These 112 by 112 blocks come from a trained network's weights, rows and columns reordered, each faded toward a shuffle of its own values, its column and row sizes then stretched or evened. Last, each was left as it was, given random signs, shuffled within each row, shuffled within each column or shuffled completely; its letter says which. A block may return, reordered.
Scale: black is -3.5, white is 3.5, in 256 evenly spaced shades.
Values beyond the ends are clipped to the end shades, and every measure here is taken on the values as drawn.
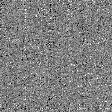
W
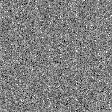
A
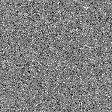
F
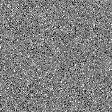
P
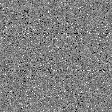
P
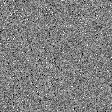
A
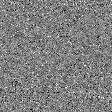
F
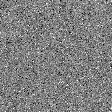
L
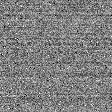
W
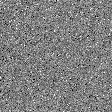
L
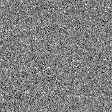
P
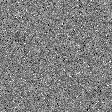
L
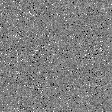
P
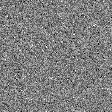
P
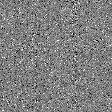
P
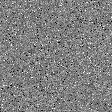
L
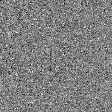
P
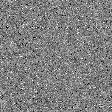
F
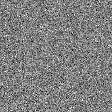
A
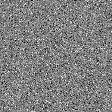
F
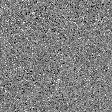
F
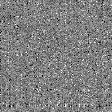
W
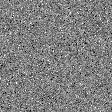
L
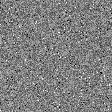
A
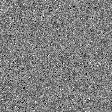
P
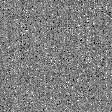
A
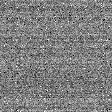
W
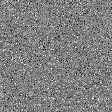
F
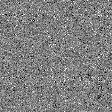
P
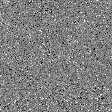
F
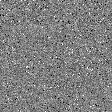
F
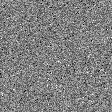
L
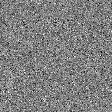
F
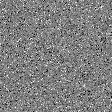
L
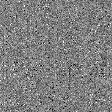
W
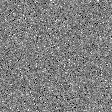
L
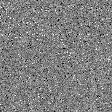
F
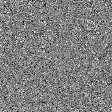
P
